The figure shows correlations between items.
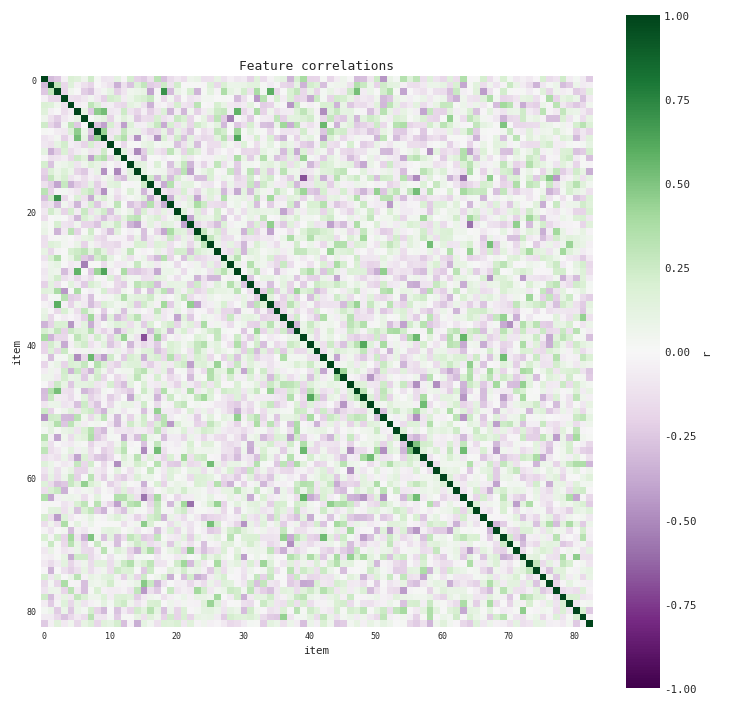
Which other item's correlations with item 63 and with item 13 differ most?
15
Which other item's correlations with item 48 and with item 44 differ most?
40
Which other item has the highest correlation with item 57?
49
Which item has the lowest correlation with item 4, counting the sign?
37
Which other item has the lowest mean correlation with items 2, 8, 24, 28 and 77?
54
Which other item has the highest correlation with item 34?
2
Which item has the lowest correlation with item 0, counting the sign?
51
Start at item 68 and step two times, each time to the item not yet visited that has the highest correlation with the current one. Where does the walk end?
72
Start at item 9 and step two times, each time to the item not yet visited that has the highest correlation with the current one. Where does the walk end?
5
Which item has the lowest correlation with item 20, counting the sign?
36
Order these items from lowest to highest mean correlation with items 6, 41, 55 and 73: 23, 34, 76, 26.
76, 34, 23, 26
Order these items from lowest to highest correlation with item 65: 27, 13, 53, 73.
27, 73, 13, 53
